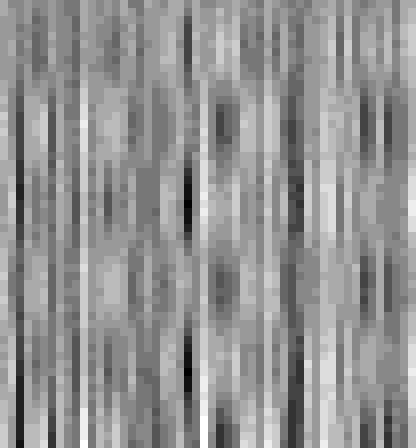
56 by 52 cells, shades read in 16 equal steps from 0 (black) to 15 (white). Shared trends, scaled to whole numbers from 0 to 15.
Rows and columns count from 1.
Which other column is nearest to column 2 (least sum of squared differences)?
27
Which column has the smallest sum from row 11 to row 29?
3
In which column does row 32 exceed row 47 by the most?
24
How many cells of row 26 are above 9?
20
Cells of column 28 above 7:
33
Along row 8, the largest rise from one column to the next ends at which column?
25
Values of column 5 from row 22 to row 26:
8 7 7 7 7
